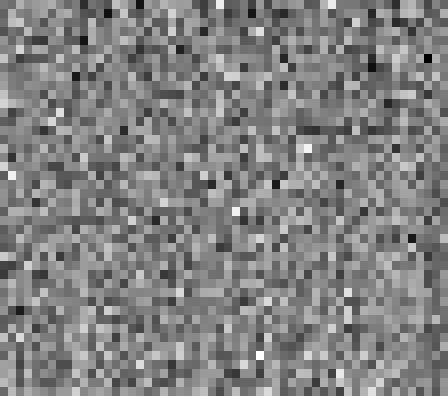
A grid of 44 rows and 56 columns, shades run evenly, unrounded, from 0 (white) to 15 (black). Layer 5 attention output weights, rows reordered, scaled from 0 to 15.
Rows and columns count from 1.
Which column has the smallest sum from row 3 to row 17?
8
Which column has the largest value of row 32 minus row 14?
7
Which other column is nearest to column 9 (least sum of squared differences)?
56
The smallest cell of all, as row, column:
40, 33
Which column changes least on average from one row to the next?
49
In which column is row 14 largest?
30
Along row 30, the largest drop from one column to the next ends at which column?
4
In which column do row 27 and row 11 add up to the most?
22
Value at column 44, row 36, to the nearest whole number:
3
